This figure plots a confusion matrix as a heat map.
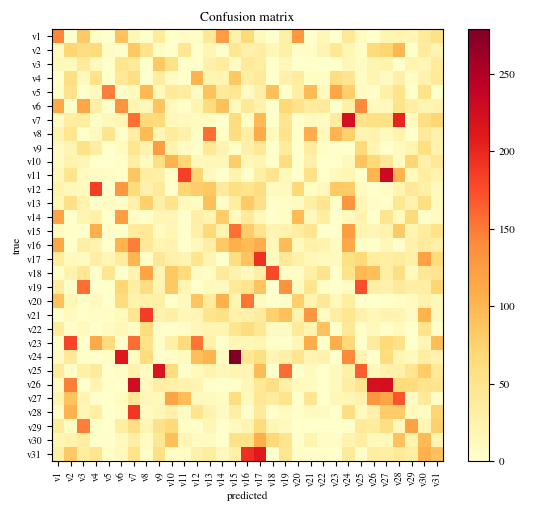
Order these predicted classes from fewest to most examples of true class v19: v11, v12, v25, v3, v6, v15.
v12, v11, v15, v6, v3, v25
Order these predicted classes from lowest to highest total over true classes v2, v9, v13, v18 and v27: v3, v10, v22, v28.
v22, v3, v10, v28
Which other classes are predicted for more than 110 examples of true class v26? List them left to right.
v2, v7, v27
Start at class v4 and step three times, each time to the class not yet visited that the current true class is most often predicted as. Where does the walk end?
v25
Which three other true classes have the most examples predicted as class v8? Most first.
v21, v18, v5
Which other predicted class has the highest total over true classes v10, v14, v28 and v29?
v7
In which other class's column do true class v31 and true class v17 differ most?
v16
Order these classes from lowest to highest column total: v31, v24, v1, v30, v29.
v29, v1, v31, v30, v24
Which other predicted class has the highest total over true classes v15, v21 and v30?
v8
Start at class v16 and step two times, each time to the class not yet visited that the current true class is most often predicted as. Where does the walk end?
v24
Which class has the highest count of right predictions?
v26
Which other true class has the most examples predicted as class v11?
v27
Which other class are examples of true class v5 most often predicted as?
v23
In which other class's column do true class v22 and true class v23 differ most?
v2
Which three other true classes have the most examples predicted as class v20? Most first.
v1, v14, v12
